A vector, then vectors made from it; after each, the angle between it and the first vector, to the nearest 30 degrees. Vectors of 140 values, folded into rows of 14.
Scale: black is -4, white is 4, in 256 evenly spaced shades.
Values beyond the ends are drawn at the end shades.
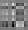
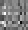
90 degrees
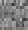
120 degrees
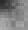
90 degrees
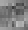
60 degrees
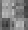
60 degrees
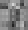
60 degrees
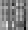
120 degrees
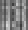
120 degrees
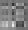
150 degrees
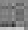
60 degrees
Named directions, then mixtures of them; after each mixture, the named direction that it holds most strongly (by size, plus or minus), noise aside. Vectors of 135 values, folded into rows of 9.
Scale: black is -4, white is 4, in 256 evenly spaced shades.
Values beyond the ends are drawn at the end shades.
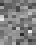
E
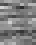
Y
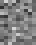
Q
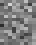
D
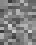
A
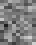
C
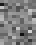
E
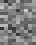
Q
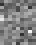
E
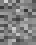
Q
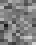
C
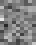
C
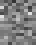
Q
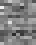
Y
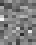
E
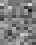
D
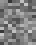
A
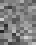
C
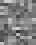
Y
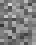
D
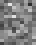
D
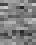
Y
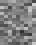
D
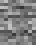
Y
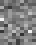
E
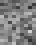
E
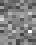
E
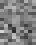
A
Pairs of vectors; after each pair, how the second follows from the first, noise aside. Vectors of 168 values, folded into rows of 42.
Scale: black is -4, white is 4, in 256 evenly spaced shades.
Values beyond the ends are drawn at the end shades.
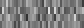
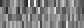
wrapped around.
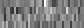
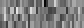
negated.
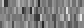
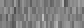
wrapped around, shrunk.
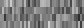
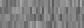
wrapped around, shrunk.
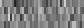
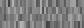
wrapped around, shrunk.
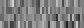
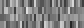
reversed, negated.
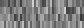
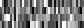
wrapped around, negated, scaled up.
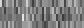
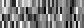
wrapped around, negated, scaled up.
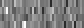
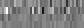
partly zeroed.
